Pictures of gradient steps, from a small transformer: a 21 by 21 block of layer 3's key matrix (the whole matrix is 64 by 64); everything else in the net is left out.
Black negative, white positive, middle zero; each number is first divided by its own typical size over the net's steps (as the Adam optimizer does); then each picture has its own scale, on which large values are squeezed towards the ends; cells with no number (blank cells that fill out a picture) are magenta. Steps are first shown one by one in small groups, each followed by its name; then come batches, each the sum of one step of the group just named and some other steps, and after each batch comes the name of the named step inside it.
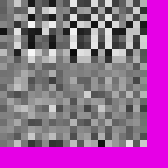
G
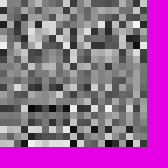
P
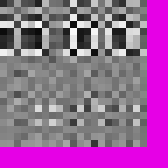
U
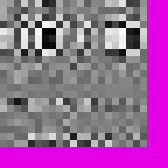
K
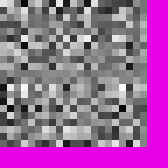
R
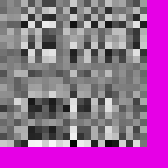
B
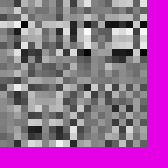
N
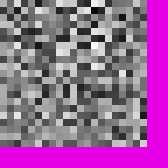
U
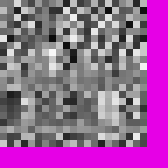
G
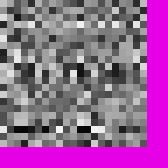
P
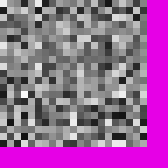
R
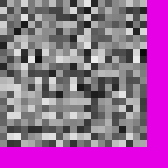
N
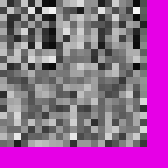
B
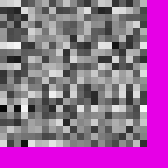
P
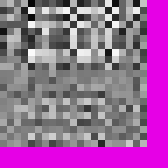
G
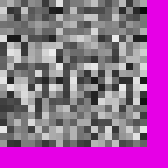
R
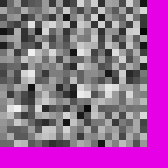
G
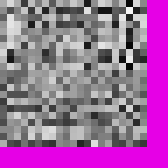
R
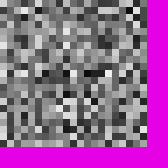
P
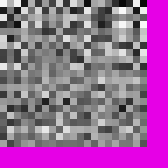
R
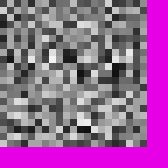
B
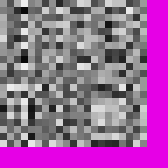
B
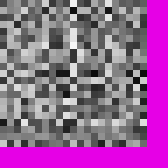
G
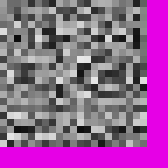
K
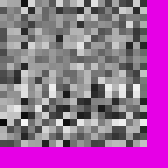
R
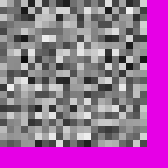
R
